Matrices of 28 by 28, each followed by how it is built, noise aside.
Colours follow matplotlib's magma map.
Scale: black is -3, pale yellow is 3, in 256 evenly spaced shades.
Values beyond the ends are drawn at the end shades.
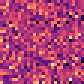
repeating rows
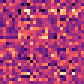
low rank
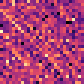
Toeplitz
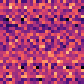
repeating columns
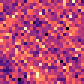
Toeplitz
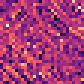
Toeplitz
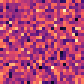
low rank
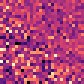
lower triangular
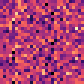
repeating rows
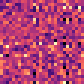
low rank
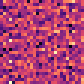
repeating rows
